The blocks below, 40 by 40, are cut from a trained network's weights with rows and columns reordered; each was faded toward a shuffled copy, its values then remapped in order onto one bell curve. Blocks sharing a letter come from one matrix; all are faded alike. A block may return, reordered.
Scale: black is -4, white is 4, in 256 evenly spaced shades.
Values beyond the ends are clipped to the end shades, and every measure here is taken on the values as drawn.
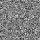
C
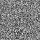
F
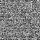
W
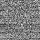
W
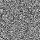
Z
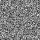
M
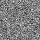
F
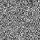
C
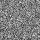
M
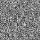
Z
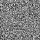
F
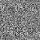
C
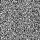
M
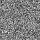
M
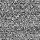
W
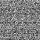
W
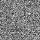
F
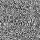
F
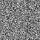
F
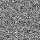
Z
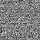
W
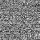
W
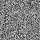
M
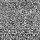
W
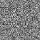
C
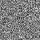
Z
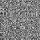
C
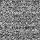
W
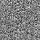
Z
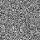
Z
